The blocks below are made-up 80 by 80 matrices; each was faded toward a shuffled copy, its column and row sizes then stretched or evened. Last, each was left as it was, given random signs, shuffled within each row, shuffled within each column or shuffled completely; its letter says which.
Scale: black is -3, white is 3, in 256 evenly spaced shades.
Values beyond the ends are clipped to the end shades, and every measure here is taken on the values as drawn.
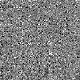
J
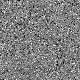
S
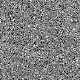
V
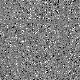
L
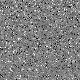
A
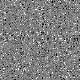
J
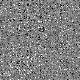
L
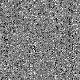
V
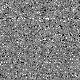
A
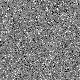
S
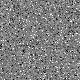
S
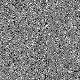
V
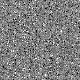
V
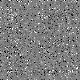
L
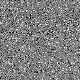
A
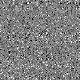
J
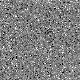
V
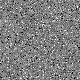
S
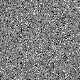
V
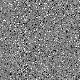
V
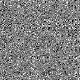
J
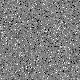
S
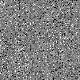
V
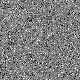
S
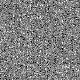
V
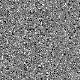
V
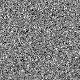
A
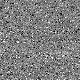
A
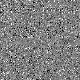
L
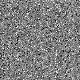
V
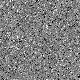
S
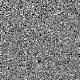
L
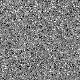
A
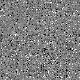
L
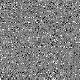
J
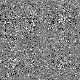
L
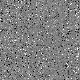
V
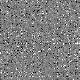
L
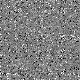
L
